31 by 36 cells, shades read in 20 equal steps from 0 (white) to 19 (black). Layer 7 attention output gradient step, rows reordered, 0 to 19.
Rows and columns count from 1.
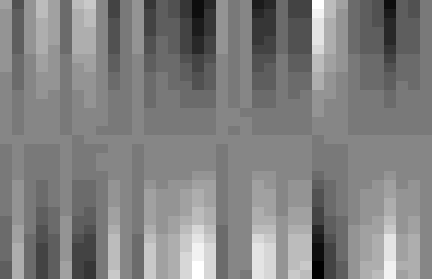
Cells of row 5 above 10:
20
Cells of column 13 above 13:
4
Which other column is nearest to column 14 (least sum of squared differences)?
34
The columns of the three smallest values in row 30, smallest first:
17, 33, 22
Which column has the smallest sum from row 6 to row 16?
27
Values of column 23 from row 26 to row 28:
5 4 3
